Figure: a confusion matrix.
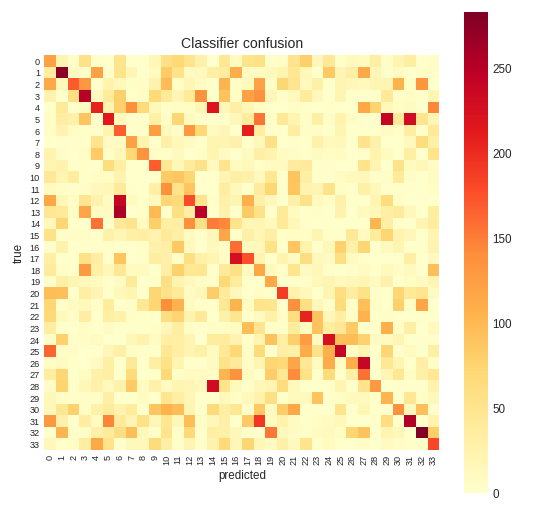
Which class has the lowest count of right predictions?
11
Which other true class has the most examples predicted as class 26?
24
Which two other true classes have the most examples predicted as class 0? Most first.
25, 31
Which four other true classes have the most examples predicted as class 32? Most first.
2, 21, 30, 7
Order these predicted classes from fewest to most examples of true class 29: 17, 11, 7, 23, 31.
7, 17, 11, 31, 23
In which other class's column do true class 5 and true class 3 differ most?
31
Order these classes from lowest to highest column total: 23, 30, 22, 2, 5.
2, 23, 30, 5, 22
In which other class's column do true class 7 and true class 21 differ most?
10
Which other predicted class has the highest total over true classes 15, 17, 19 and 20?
16
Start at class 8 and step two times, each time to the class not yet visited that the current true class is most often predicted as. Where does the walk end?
14
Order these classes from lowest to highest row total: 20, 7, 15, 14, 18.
7, 15, 18, 20, 14
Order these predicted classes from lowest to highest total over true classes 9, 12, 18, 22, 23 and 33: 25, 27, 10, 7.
7, 25, 27, 10
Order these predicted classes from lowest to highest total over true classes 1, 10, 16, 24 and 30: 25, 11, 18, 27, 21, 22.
18, 22, 25, 27, 11, 21
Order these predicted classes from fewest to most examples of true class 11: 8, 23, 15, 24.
8, 23, 15, 24
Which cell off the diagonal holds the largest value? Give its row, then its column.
13, 6
